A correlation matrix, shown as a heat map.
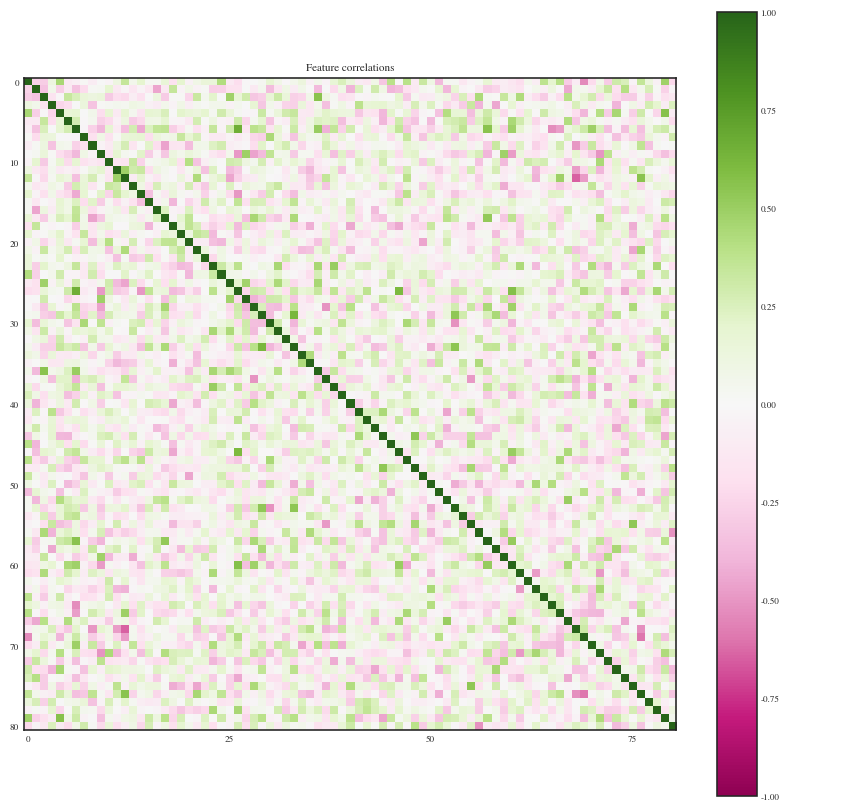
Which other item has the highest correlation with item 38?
23
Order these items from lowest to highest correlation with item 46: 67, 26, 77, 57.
77, 57, 67, 26
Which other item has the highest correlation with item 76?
12
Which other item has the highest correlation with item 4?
79
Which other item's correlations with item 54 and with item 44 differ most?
48
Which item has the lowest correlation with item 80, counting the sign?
56
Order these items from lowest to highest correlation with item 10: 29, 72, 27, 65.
72, 65, 27, 29
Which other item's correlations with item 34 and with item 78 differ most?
70
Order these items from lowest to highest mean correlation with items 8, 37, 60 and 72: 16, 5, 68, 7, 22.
68, 16, 7, 22, 5
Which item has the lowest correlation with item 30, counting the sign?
53
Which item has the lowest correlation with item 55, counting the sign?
37
